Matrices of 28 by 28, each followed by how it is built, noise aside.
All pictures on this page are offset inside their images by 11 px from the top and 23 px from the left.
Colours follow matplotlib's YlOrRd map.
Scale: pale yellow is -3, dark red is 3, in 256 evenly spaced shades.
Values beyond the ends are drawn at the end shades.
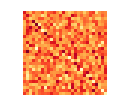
diagonal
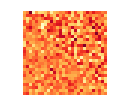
upper triangular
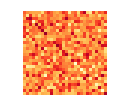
diagonal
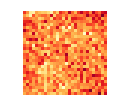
smooth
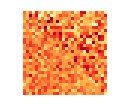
upper triangular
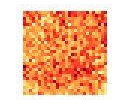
smooth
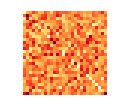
diagonal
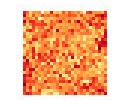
smooth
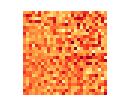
upper triangular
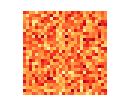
repeating rows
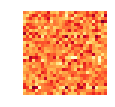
uneven rows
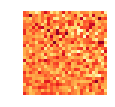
upper triangular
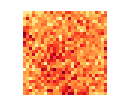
smooth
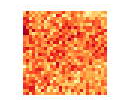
smooth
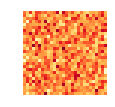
repeating rows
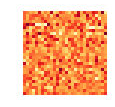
uneven rows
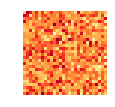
repeating rows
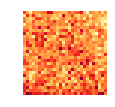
smooth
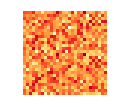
repeating rows
